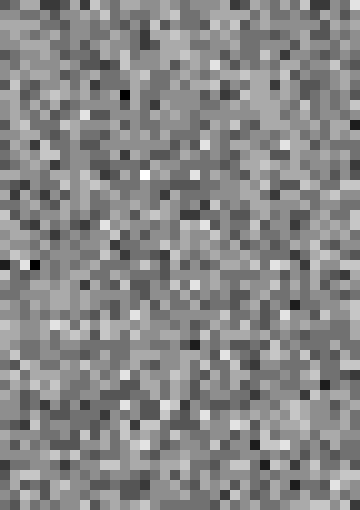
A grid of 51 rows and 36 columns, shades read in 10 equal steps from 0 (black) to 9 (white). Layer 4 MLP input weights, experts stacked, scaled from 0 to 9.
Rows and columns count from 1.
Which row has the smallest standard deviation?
30
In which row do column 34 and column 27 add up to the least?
47
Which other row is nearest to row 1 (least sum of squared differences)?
14
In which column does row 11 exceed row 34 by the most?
31
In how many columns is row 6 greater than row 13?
15
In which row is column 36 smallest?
13
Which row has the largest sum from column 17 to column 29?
8
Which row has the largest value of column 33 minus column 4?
27
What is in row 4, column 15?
2
